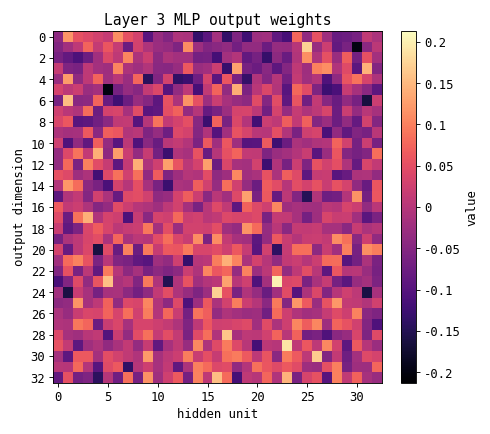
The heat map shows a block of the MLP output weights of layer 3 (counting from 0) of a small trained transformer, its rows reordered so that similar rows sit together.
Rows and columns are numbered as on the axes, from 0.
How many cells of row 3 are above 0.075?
5
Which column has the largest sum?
17
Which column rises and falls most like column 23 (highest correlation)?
14
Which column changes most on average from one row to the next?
18
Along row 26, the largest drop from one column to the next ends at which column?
31
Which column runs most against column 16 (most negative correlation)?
8
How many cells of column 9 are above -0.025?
22
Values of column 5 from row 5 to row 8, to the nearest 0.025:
-0.2 -0.075 0.025 -0.05
